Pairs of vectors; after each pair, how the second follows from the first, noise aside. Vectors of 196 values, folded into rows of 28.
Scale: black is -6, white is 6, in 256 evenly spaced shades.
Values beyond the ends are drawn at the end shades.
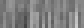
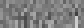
sign-scrambled.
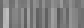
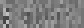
sign-scrambled.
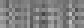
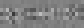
reversed, negated, partly zeroed.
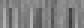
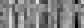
wrapped around, scaled up.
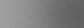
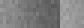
wrapped around.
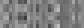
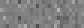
partly zeroed.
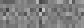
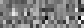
wrapped around, scaled up.
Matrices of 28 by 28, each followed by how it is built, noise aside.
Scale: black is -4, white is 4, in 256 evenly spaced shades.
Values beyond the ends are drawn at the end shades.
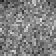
smooth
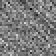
Toeplitz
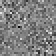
block diagonal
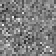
lower triangular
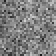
smooth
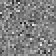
block diagonal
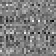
low rank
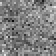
smooth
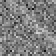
Toeplitz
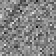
Hankel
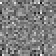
low rank
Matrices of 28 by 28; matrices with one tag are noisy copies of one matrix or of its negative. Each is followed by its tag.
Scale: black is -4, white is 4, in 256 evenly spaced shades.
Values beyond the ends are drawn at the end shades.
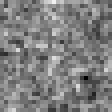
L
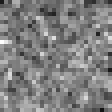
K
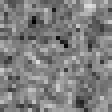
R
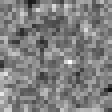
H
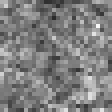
L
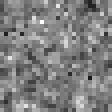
R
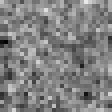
K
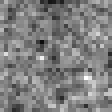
L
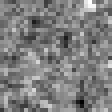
R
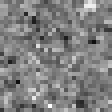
R
